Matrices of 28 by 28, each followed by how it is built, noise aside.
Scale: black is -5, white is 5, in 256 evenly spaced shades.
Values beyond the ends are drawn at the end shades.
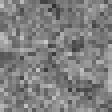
smooth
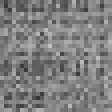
blocks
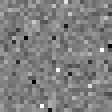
sparse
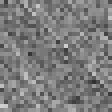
Toeplitz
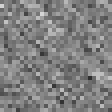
Toeplitz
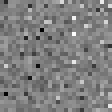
sparse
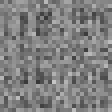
blocks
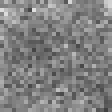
smooth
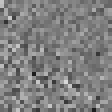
lower triangular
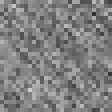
Toeplitz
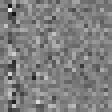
uneven columns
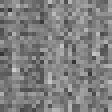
blocks
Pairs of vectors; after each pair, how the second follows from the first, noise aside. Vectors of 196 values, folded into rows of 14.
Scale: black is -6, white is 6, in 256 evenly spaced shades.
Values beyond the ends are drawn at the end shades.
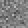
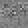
reversed, partly zeroed.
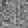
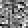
reversed, negated, scaled up.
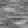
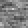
reversed, negated.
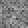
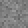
reversed, shrunk.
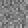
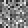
reversed, negated, scaled up.
